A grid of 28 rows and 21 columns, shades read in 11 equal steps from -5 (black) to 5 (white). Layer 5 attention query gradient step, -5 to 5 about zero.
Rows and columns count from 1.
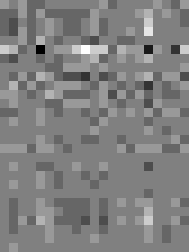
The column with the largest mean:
17
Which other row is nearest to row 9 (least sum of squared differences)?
25
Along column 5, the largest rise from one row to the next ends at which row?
7
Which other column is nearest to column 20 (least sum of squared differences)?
13
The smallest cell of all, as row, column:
6, 5
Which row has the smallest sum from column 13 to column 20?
10
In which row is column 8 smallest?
9
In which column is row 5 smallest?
11
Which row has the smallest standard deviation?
18
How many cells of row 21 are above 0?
2
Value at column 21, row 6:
3
